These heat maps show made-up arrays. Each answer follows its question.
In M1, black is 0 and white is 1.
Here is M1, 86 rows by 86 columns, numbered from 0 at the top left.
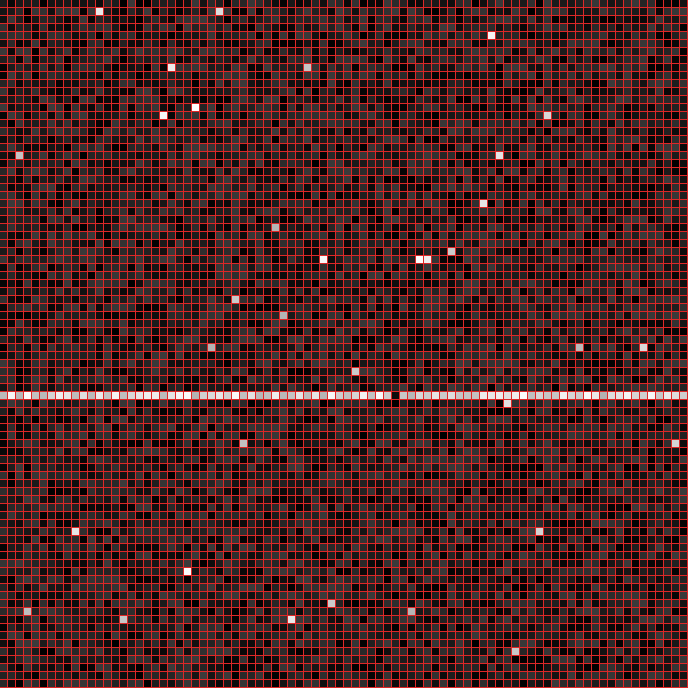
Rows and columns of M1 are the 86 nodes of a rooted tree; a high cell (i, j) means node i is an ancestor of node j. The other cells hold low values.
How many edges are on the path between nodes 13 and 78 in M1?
2
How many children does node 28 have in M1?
1
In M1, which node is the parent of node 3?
76
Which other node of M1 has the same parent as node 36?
15
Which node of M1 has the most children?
49
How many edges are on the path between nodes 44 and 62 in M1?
4
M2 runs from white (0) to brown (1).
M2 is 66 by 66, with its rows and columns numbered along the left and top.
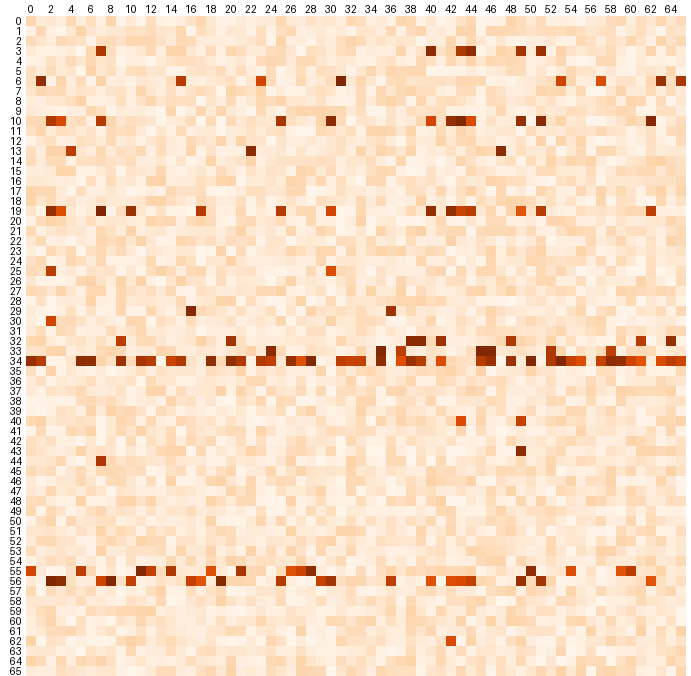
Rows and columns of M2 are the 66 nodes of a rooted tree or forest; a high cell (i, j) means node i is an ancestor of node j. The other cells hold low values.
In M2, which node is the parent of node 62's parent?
19
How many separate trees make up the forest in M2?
3
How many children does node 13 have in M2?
3
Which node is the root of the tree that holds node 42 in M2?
56
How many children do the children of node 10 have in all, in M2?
5
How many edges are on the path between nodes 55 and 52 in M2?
3
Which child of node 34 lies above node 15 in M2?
6
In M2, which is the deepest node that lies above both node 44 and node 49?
3
